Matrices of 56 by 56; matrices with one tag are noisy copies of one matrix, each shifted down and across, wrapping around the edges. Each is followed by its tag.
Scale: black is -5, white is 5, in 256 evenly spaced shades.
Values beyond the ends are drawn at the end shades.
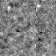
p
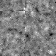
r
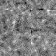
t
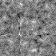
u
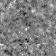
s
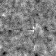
r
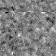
s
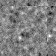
p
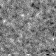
s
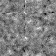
u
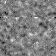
s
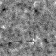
r
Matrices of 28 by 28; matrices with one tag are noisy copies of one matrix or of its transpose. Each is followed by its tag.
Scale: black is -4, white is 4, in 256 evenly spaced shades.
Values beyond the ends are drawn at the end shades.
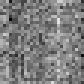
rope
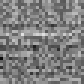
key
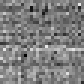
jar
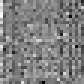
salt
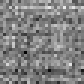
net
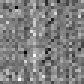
key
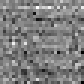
net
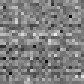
key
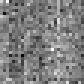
rope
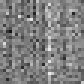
jar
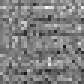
net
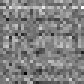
net
